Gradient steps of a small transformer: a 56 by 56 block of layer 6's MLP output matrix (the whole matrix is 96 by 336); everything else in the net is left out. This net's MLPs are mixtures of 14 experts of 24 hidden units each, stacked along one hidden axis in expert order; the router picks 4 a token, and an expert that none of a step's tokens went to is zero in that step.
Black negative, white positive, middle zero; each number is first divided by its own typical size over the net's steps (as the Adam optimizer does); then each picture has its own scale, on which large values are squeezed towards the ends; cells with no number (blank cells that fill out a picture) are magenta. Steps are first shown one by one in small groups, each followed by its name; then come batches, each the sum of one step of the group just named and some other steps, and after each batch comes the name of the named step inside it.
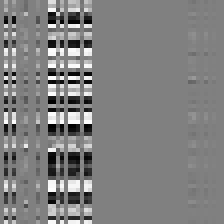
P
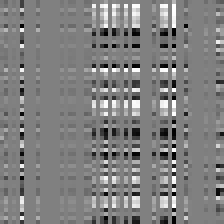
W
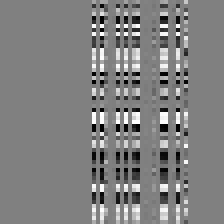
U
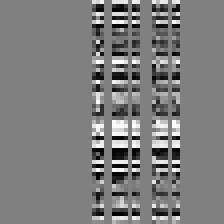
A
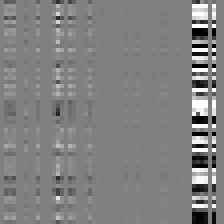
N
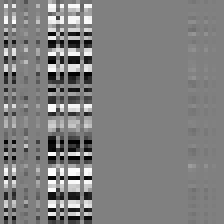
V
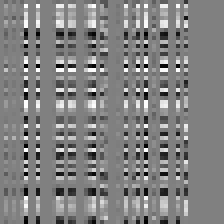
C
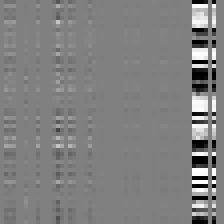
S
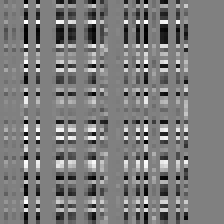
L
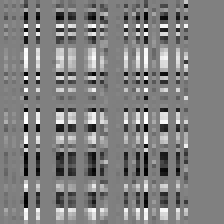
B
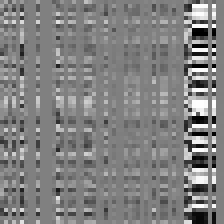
N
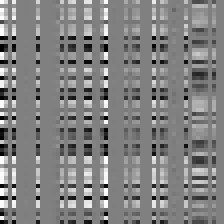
S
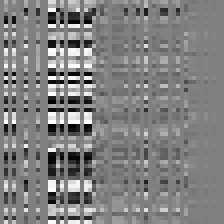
P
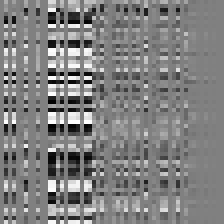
P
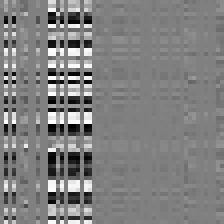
P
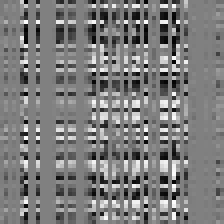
L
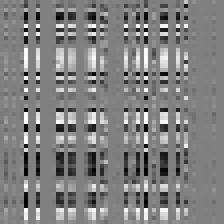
B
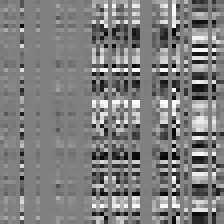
W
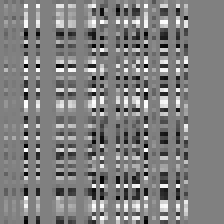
C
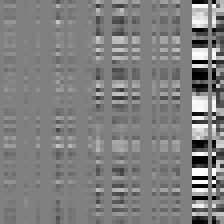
S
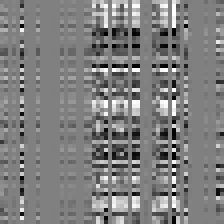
W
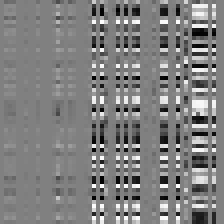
N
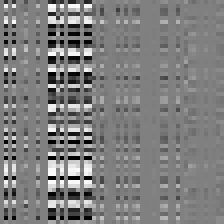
V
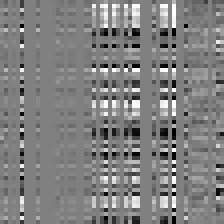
W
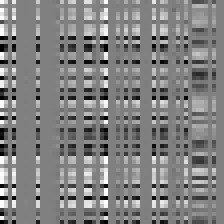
S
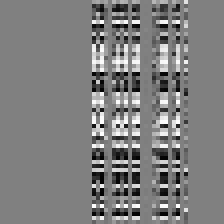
A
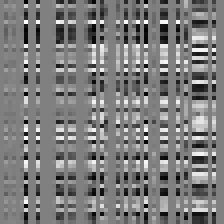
L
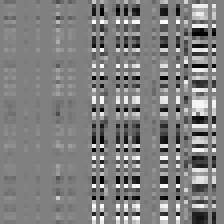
N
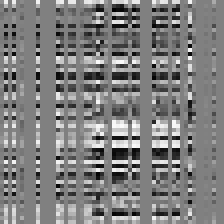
A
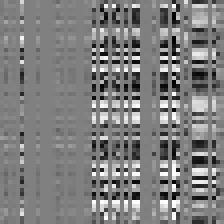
S
